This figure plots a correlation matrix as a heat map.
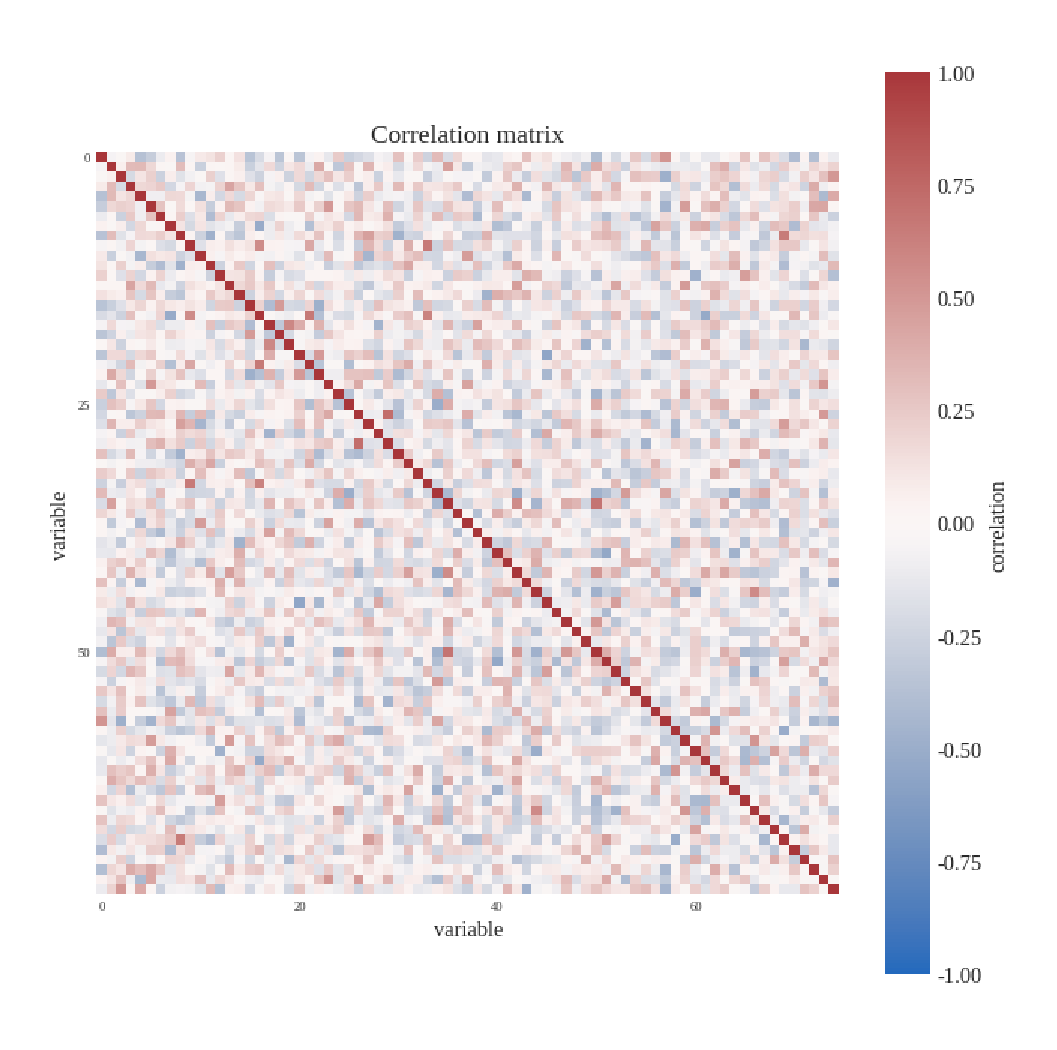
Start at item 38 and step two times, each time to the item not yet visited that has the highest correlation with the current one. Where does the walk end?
19
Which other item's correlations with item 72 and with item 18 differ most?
62
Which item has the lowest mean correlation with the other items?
57
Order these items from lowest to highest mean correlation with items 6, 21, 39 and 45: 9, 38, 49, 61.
38, 49, 61, 9
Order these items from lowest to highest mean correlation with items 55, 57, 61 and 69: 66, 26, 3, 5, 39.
26, 5, 3, 66, 39
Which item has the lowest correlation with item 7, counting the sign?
16
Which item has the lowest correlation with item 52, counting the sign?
66
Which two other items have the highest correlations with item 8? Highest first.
69, 27
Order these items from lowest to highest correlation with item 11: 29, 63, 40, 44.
29, 40, 44, 63
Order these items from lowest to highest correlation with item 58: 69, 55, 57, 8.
69, 8, 57, 55
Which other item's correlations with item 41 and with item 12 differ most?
74
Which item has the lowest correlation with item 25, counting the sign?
34
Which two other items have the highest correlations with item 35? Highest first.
50, 42
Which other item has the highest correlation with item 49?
71
